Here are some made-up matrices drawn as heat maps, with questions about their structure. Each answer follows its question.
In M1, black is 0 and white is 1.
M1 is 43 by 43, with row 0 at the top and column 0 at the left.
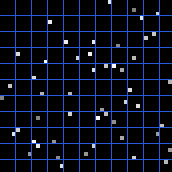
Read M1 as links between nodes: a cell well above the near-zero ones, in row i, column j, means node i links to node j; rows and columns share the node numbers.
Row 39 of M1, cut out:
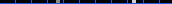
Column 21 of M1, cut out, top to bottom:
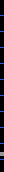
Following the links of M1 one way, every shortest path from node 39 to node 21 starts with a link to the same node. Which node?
node 14
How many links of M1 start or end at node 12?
1
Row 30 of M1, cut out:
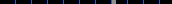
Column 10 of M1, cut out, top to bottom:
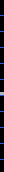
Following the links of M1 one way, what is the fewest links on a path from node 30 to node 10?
4
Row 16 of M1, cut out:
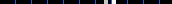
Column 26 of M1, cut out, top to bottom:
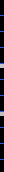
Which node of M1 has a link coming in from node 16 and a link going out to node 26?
node 28
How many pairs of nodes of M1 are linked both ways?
4
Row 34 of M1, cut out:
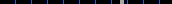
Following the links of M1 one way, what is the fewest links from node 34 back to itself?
4
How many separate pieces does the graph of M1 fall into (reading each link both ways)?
7
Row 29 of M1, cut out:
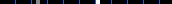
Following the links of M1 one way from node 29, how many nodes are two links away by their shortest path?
2
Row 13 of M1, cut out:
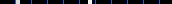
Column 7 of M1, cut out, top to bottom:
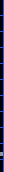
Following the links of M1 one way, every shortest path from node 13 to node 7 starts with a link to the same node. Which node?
node 4
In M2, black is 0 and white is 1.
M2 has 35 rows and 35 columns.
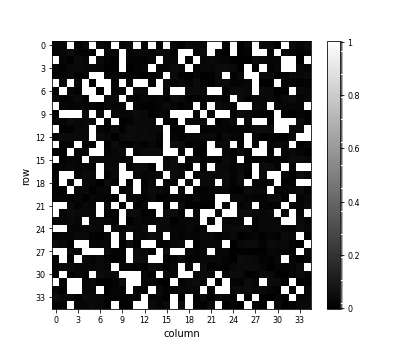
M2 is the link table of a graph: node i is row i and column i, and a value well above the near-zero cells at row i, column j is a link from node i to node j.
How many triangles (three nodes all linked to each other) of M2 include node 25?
1
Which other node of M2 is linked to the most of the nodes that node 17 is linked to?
node 14
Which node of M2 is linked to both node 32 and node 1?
node 6
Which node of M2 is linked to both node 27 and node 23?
node 4
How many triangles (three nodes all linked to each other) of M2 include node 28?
4
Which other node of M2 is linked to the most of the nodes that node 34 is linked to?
node 19
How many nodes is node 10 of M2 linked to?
11
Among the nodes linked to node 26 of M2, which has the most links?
node 18
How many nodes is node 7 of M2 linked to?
4
